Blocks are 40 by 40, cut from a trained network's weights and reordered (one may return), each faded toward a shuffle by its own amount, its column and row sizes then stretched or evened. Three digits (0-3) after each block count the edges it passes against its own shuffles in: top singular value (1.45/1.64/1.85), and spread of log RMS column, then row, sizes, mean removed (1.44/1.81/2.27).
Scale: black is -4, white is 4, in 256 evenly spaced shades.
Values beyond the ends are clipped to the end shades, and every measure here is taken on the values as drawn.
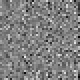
1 3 1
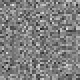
3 1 2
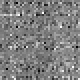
0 0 3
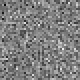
0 1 0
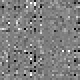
0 3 2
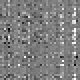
2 3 3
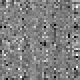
0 2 1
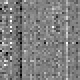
3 3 1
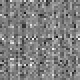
1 0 3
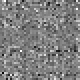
0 0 3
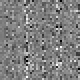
0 3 0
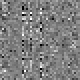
2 3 1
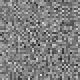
2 0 0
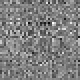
3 0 3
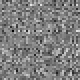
2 0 3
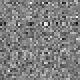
3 1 2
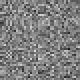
2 0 0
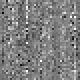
1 2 0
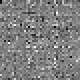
0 2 1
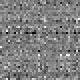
1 2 2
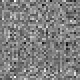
2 1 1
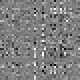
2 3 3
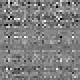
1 2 3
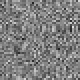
3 0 0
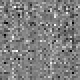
0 1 2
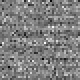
0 0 0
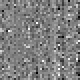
0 3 0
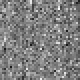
0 1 0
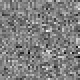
1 1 2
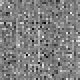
0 0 1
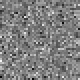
0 1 1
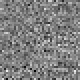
1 0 2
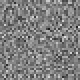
3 0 1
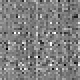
1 0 3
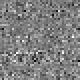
0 0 3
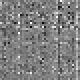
1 2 2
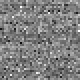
0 0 0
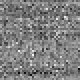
1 1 0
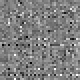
0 1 2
